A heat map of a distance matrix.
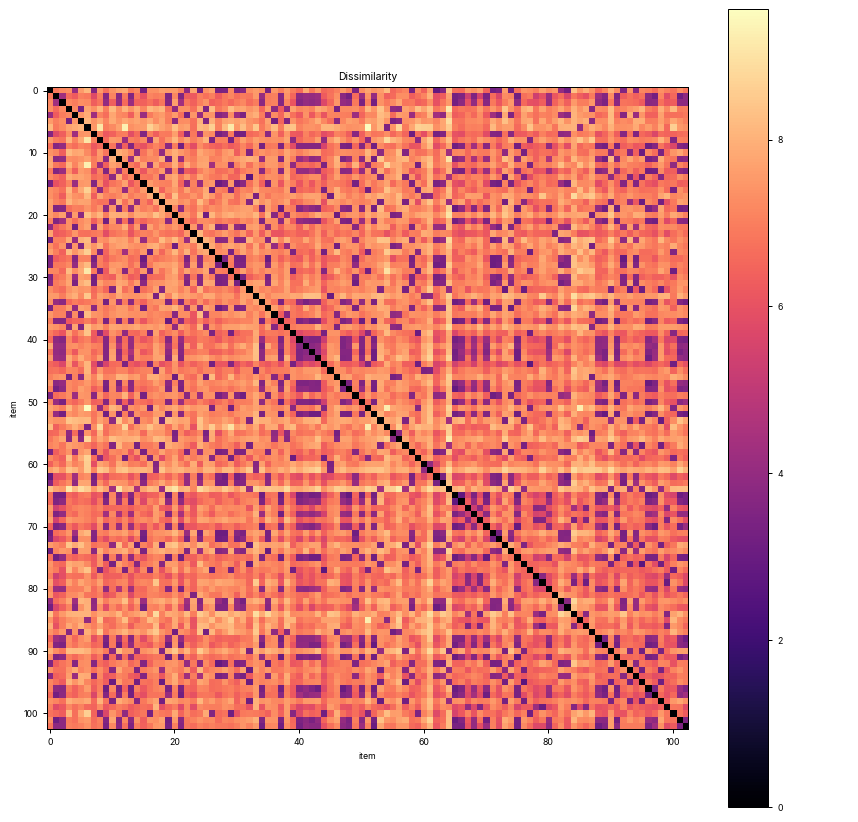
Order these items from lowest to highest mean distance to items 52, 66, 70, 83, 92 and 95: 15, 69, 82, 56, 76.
15, 82, 76, 69, 56
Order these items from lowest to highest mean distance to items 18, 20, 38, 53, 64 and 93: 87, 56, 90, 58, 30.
90, 87, 56, 30, 58
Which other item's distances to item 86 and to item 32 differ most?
14
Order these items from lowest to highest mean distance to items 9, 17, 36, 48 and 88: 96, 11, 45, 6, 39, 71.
96, 11, 45, 39, 71, 6
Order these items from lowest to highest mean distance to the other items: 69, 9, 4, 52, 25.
9, 52, 4, 69, 25
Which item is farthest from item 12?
6
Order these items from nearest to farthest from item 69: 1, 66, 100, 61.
1, 66, 100, 61
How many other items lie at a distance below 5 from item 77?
10
